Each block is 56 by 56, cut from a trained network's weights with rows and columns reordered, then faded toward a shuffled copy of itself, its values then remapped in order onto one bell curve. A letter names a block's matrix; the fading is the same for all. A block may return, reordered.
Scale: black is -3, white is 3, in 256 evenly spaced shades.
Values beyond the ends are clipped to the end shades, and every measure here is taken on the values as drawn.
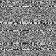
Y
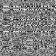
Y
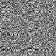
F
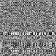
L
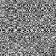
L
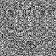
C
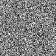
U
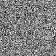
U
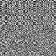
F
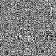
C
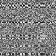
Y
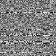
Y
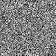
U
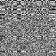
Y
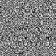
C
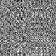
C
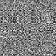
F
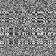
Y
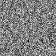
U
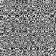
L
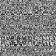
L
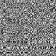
F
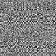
L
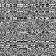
Y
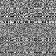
Y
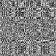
F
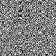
C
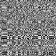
Y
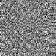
C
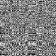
L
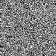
U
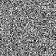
U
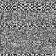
Y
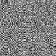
C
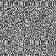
F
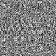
C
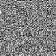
C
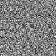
C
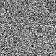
U
